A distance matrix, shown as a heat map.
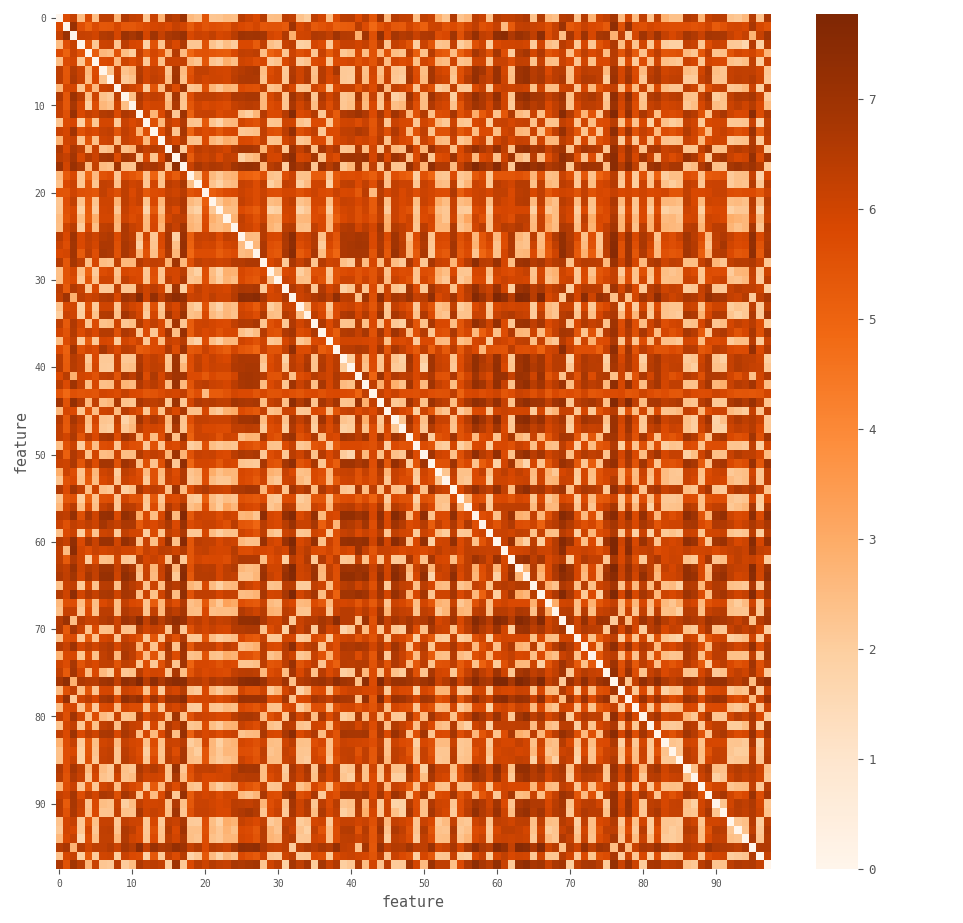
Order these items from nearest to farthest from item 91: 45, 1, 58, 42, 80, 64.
80, 42, 1, 45, 58, 64
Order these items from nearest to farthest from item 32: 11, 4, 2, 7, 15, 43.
2, 43, 4, 7, 15, 11
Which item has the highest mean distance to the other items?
76
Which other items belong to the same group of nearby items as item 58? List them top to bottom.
38
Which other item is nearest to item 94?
3
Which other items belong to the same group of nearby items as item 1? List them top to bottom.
61
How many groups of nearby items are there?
7
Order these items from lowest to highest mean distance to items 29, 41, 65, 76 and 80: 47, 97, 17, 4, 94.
94, 4, 47, 97, 17
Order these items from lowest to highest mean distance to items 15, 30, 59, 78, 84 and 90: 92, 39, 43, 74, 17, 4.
92, 4, 39, 17, 43, 74
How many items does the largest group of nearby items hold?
40
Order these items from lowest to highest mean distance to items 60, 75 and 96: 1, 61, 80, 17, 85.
85, 80, 17, 1, 61
